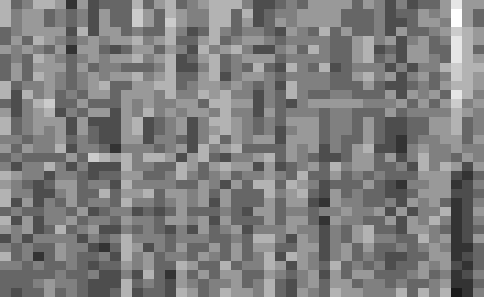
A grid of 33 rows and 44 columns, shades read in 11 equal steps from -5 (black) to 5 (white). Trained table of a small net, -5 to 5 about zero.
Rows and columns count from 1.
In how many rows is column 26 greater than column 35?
7
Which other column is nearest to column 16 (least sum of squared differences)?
13
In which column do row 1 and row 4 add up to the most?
42
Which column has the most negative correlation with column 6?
18
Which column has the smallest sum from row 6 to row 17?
37
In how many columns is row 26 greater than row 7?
9
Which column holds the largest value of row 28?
12
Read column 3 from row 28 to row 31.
0 0 -1 -1
